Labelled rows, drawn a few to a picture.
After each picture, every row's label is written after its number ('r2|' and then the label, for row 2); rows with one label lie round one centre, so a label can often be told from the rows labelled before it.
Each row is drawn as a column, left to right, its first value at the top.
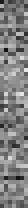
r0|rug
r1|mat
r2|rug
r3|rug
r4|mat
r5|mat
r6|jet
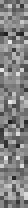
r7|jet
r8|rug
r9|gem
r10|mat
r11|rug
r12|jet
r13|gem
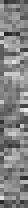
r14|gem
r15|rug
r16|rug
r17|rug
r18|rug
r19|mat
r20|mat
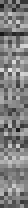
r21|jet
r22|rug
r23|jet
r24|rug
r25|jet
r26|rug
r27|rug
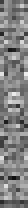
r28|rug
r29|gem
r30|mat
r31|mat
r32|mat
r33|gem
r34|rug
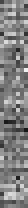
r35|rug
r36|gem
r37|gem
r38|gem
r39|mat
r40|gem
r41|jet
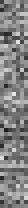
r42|rug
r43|jet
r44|jet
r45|mat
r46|gem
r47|jet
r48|gem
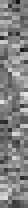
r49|gem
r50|gem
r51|jet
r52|rug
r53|rug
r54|mat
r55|mat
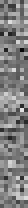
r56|jet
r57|mat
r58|jet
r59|jet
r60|gem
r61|mat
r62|gem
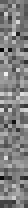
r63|mat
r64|rug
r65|mat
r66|gem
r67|jet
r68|mat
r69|mat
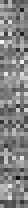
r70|gem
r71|rug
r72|gem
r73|rug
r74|mat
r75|rug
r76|mat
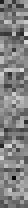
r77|rug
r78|jet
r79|jet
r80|mat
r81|jet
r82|jet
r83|gem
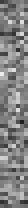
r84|rug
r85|rug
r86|jet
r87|jet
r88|mat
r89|gem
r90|rug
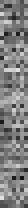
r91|gem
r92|jet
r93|jet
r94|mat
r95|jet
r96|mat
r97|jet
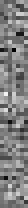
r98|mat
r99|mat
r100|gem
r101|mat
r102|jet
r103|jet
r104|gem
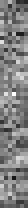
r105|gem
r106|mat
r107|jet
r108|mat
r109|rug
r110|rug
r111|rug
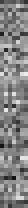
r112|rug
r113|mat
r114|rug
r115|mat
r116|gem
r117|rug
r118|rug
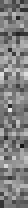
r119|rug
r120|jet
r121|mat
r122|rug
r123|jet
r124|rug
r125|rug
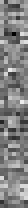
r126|gem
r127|rug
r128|jet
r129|jet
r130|jet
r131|gem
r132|gem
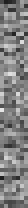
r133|mat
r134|rug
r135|rug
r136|rug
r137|mat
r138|gem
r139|jet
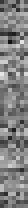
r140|rug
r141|rug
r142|jet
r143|jet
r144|rug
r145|gem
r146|rug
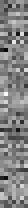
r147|mat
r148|mat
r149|jet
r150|gem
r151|jet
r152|gem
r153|jet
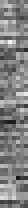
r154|gem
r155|gem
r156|gem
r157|gem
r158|mat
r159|mat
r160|mat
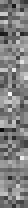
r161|jet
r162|jet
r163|mat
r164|jet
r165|gem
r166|rug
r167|rug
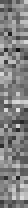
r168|rug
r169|mat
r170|rug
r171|gem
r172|mat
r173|gem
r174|gem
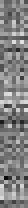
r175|gem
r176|mat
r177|mat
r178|gem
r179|mat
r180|gem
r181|mat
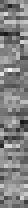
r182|rug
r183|jet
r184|jet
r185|jet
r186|jet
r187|gem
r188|gem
